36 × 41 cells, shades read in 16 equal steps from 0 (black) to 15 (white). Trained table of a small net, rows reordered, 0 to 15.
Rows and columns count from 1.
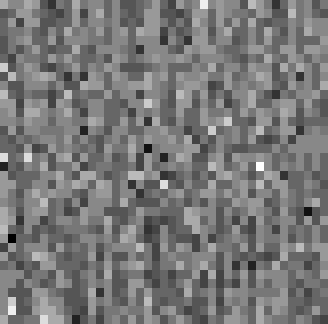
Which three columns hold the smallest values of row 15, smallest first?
11, 38, 24
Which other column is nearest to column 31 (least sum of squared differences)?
8
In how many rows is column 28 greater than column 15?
12
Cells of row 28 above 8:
12
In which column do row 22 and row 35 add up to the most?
2
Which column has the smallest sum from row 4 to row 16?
35
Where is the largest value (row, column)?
19, 33
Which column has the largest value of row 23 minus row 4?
6
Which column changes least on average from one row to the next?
15
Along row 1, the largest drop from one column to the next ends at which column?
27
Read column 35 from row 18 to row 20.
6 6 9
